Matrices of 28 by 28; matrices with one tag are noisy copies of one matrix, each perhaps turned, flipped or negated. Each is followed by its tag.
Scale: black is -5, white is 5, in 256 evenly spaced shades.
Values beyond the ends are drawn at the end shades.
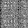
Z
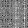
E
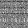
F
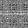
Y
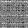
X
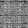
X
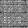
X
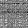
E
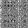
Z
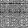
E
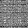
X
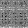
Z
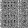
Z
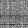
E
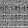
F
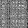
Z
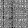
E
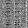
F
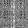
Y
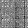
E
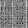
X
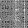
E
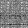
E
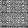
X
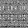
F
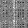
Y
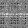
Y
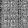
Z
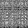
Z
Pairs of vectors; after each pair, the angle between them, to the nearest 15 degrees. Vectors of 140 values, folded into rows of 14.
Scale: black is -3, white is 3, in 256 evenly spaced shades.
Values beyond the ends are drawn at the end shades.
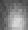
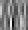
90 degrees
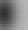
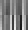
90 degrees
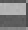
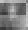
120 degrees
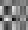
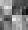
120 degrees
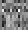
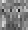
150 degrees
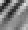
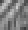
150 degrees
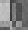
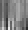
120 degrees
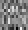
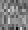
15 degrees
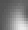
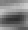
120 degrees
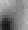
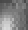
165 degrees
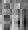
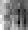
45 degrees
